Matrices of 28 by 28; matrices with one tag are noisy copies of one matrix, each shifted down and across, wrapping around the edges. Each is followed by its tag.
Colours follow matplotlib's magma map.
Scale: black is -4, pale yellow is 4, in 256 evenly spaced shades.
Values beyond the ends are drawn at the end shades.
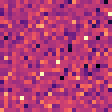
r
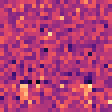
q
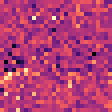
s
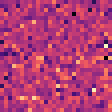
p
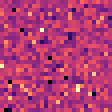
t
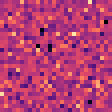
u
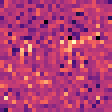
s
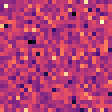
t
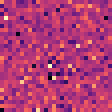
p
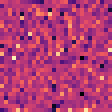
u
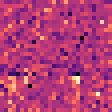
q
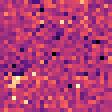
s
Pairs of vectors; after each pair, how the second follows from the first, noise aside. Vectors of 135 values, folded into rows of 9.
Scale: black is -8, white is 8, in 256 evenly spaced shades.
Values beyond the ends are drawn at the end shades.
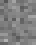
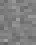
shrunk.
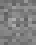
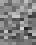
wrapped around, negated, scaled up.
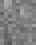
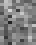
scaled up.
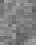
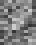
wrapped around, negated, scaled up.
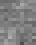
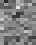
wrapped around, negated, scaled up.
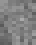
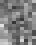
negated, scaled up.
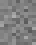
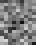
wrapped around, negated, scaled up.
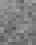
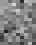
scaled up.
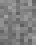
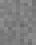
shrunk.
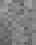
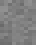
shrunk.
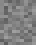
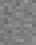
shrunk.
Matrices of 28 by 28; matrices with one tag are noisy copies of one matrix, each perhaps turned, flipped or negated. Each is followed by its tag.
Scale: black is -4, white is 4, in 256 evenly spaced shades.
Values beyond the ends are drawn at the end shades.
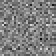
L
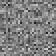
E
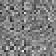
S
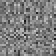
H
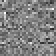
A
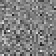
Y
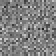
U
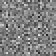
U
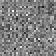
U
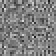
E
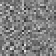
S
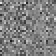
Y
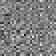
Y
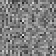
E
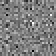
L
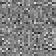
E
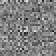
H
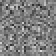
S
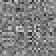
H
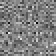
E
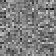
A
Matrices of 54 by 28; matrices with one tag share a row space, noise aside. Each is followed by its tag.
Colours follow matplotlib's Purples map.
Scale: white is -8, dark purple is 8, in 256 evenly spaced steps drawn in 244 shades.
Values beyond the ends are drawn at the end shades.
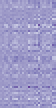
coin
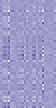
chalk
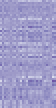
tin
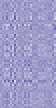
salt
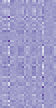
chalk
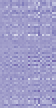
coin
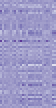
tin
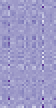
chalk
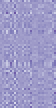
salt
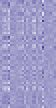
chalk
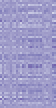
tin
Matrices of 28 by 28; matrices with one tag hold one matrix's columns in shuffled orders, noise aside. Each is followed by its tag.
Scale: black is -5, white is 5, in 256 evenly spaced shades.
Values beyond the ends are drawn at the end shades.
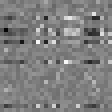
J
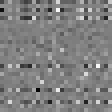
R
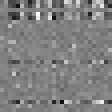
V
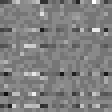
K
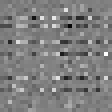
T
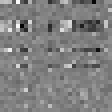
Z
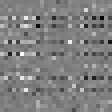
T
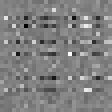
T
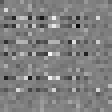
T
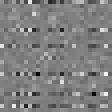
K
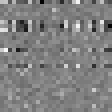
Z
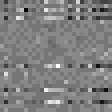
R
